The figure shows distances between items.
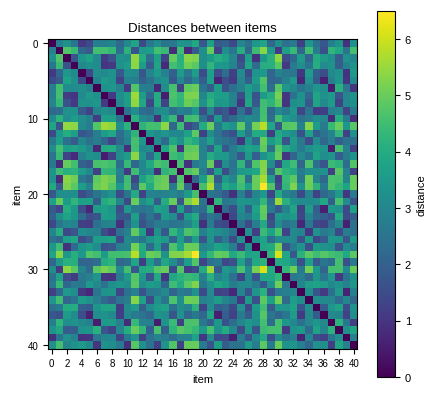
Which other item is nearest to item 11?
18
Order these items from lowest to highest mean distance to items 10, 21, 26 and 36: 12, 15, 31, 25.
12, 25, 31, 15
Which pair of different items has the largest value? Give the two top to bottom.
19, 28
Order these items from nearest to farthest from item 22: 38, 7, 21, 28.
38, 7, 21, 28
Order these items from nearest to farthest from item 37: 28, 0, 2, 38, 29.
29, 0, 2, 38, 28
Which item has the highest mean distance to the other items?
28
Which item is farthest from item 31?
11
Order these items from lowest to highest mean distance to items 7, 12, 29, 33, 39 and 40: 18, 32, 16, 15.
15, 32, 16, 18
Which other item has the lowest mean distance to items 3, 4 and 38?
31
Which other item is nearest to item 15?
7
